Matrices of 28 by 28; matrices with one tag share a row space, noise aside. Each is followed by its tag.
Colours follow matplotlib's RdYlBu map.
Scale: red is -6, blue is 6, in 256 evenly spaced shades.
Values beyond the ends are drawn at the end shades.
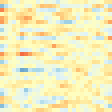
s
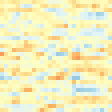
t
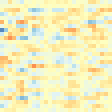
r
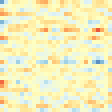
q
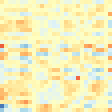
q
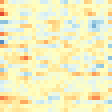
q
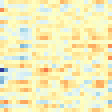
q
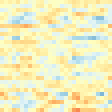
t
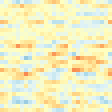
t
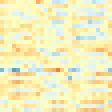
t
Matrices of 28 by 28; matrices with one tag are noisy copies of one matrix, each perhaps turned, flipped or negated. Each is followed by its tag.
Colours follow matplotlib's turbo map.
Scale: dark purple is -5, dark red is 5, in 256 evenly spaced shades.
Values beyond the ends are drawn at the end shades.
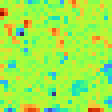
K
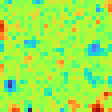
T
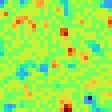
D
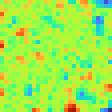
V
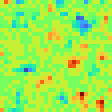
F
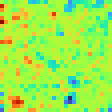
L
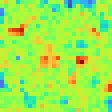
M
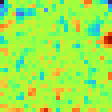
V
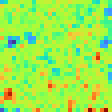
L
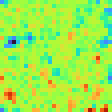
L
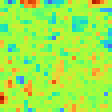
K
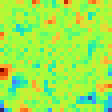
V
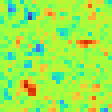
F
